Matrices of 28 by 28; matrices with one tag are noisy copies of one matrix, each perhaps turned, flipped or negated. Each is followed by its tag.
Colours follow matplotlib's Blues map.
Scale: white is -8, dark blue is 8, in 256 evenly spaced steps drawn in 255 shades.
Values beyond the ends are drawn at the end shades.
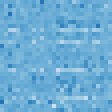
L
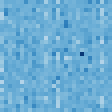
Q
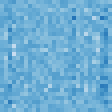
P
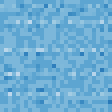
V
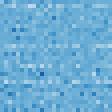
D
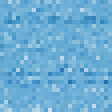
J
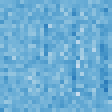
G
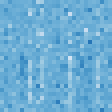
L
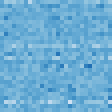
Q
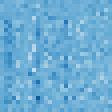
G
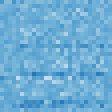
G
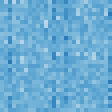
Q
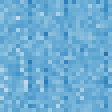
D
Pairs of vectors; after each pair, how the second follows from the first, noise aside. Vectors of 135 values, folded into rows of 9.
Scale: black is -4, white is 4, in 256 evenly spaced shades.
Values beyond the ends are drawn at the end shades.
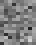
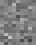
negated, shrunk.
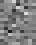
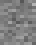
wrapped around, shrunk.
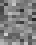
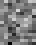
wrapped around.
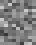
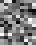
reversed, scaled up.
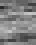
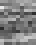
negated.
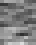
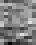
negated.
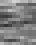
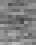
wrapped around, negated, shrunk.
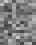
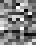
reversed, scaled up.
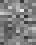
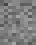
wrapped around, negated, shrunk.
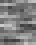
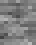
wrapped around, negated, shrunk.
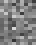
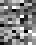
reversed, scaled up.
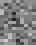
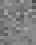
wrapped around, shrunk.
